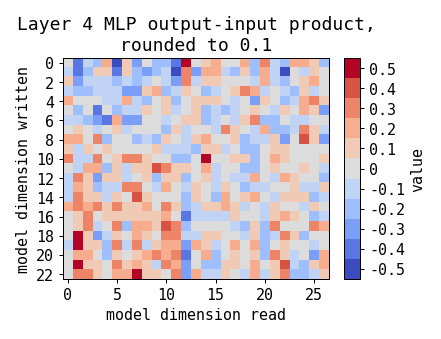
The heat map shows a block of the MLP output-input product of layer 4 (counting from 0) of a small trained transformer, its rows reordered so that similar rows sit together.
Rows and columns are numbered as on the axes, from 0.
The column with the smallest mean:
12
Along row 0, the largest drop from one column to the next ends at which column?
5
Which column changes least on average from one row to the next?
23
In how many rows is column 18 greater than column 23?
9
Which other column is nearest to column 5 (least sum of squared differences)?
11
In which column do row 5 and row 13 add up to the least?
3
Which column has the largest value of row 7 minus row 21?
24
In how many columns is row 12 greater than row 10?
8
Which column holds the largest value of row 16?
2
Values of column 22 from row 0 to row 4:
-0.2 -0.5 -0.2 -0.1 -0.2
